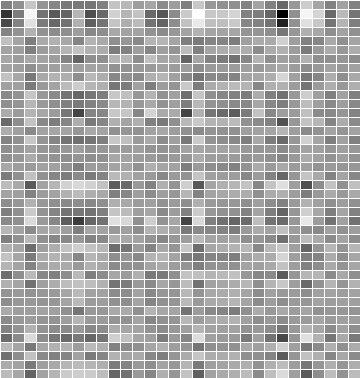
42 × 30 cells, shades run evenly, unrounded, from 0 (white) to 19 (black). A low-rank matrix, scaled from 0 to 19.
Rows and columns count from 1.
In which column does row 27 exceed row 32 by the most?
24
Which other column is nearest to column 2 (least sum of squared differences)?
4
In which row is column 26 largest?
21
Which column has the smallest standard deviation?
25
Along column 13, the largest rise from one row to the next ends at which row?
14
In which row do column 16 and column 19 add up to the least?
2
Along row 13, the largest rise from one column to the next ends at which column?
16
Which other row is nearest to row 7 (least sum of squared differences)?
35
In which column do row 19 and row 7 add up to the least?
13
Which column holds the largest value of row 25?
7
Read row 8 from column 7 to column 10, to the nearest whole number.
7 7 7 8
